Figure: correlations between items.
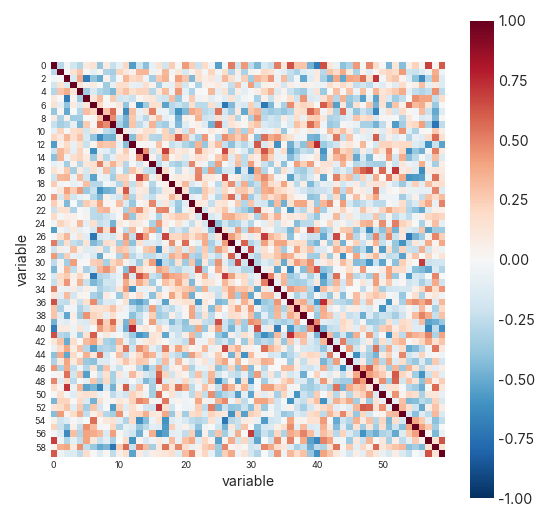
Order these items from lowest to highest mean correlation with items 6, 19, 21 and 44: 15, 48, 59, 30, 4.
48, 4, 59, 15, 30
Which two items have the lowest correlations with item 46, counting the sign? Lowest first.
44, 14
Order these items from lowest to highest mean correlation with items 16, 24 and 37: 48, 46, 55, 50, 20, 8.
55, 20, 8, 50, 46, 48
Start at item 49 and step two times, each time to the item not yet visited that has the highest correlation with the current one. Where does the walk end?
47
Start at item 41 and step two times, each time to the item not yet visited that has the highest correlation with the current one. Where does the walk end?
0
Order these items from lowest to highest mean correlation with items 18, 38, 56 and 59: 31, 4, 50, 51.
31, 4, 51, 50
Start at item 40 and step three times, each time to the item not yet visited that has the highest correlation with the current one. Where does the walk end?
22
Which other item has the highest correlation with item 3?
30
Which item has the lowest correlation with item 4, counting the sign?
9
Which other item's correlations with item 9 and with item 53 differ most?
58
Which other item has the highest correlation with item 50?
16
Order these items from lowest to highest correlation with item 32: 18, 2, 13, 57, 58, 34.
57, 34, 2, 18, 58, 13
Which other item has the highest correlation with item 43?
26
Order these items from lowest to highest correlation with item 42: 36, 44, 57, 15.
15, 36, 57, 44
